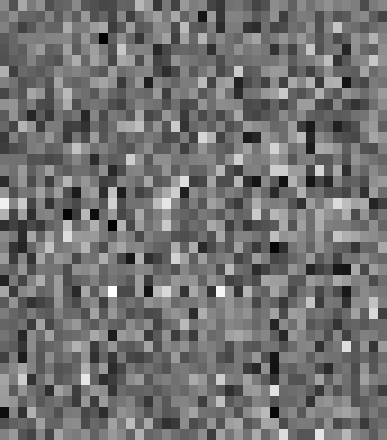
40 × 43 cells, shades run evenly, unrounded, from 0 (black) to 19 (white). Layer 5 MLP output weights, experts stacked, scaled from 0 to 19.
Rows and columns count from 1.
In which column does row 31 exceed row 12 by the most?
38
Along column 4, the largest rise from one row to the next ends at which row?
12
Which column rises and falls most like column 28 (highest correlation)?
29
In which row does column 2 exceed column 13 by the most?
34
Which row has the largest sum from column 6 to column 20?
23
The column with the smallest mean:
39
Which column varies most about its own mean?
31
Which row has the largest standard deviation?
27
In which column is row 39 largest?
15
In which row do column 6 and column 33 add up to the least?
19
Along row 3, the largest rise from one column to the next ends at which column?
21
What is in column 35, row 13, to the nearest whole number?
3
